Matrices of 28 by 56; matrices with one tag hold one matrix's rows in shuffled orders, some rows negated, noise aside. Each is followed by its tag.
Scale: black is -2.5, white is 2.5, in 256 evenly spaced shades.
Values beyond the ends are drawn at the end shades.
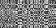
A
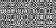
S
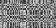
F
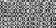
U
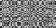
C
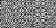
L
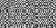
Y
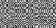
Y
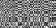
A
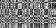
A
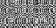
Y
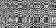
A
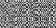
Y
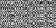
S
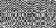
L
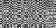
C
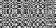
C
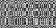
Y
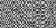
L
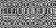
U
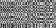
S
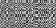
Y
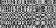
L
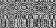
Y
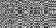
A
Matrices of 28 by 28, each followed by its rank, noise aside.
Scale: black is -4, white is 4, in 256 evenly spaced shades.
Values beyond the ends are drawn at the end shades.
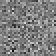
five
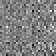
three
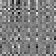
two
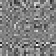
four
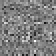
four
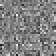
five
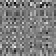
three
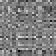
three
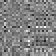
three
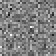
six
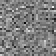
five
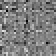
five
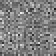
four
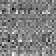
four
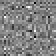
four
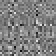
four
